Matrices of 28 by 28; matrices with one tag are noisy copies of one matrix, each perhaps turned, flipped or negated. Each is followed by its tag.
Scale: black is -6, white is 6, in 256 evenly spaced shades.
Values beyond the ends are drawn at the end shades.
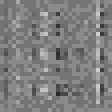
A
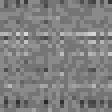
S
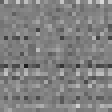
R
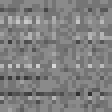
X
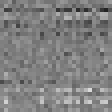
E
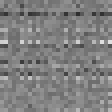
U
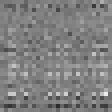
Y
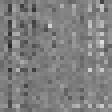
E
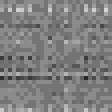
S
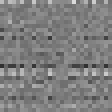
R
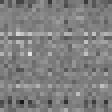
S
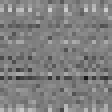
S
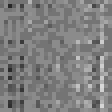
E
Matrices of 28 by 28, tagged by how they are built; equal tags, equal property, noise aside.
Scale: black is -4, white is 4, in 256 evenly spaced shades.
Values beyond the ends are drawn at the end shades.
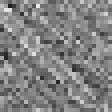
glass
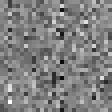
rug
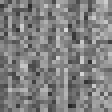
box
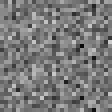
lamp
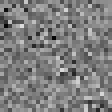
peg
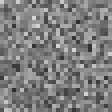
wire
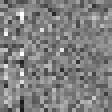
rug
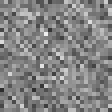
glass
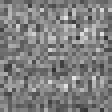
box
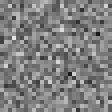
wire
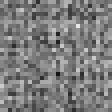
box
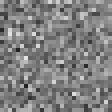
wire
